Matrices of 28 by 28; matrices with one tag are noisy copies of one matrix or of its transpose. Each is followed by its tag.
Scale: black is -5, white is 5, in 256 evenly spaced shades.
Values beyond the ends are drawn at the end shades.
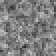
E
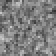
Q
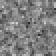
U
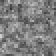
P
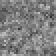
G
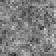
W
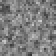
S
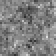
W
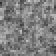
P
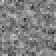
U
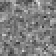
Q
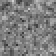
Q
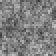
W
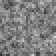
S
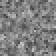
U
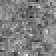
W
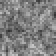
W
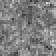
W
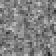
U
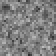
S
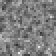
Q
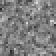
Q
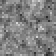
P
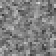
U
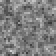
E
